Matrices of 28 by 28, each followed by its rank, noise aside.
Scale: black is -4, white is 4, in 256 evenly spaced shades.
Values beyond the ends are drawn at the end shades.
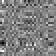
four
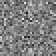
six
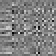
three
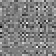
four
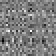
four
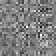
three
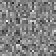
six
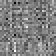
six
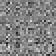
four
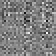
four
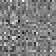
four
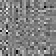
four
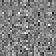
six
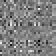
four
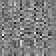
three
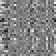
three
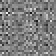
three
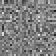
six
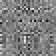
four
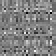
three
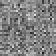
six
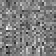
four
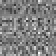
four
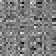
four
